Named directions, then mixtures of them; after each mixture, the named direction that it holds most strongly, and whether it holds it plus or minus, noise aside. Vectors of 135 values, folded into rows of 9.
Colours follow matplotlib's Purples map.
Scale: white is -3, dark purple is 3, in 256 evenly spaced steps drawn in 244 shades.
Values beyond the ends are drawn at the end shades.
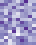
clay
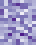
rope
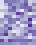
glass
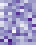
clay, minus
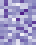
rope, minus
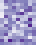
glass, plus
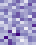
clay, minus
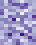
rope, plus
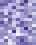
clay, plus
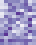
glass, plus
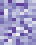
rope, plus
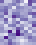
clay, minus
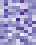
rope, minus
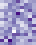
clay, minus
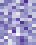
clay, plus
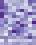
glass, minus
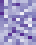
rope, plus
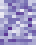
glass, plus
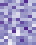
clay, plus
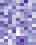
clay, plus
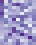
rope, plus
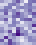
clay, minus
